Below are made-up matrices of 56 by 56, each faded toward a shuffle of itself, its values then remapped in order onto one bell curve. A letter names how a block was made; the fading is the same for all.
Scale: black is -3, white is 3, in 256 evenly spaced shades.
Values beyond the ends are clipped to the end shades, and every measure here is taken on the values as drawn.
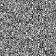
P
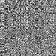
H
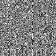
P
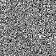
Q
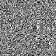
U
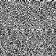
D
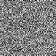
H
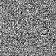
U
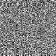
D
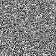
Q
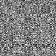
H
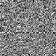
H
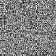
P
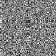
H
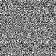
U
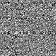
D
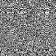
H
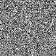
Q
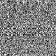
D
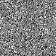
Q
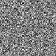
D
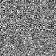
D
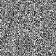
P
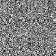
D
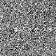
Q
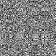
D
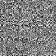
D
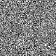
Q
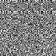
H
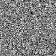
U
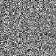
P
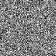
U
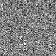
D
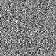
D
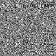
H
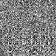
D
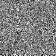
Q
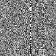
P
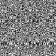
H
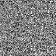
Q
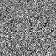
U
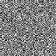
H
